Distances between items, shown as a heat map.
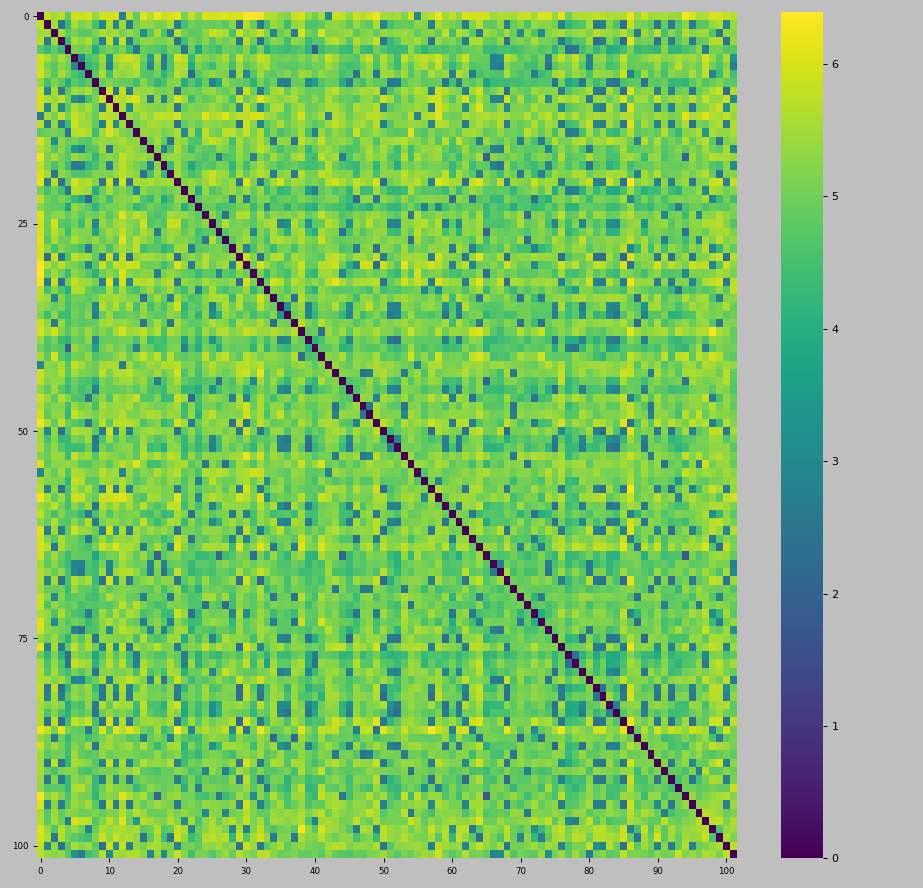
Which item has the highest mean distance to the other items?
0
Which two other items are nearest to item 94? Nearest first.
65, 17
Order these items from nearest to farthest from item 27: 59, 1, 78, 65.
65, 1, 78, 59
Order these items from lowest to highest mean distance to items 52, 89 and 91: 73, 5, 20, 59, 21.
59, 21, 73, 5, 20
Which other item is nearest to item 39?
52
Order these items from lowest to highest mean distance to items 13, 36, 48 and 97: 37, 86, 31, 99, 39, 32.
39, 32, 31, 37, 99, 86
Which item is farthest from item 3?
86
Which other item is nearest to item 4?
40
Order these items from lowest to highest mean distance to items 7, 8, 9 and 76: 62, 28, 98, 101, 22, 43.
62, 22, 28, 98, 101, 43
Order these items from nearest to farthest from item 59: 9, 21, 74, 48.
21, 74, 48, 9
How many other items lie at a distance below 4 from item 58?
4
